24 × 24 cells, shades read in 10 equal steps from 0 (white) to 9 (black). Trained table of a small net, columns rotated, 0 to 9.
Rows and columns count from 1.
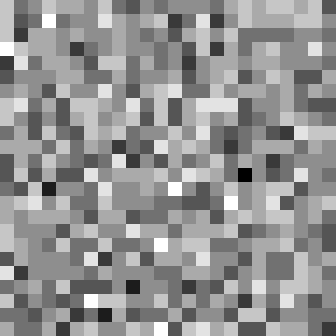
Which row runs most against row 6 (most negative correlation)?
20
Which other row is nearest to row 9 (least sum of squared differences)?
17
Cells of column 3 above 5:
4
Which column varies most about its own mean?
1
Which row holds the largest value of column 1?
5
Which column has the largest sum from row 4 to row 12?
18
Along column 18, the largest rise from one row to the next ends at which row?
13
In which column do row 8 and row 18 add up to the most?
24
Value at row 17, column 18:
6
